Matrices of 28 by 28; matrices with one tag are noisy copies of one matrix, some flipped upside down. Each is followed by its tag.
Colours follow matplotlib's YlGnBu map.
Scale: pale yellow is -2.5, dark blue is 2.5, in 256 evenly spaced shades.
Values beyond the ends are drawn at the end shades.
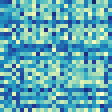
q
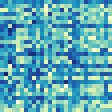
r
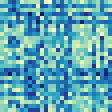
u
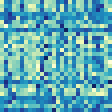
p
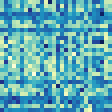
p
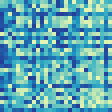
r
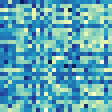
r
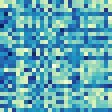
r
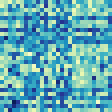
u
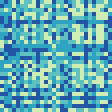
q
